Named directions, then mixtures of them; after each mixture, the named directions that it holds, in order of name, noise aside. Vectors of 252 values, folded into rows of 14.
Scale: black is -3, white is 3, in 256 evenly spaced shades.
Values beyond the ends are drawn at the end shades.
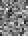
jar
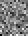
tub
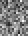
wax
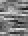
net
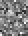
jar, tub.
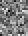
jar, tub, wax.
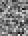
jar, net, wax.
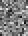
jar.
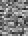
jar, net.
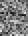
net, tub.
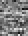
jar, net, wax.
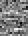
net, tub, wax.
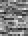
jar, net.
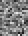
jar, net, wax.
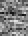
net, tub.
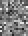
jar, net, wax.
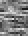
net.
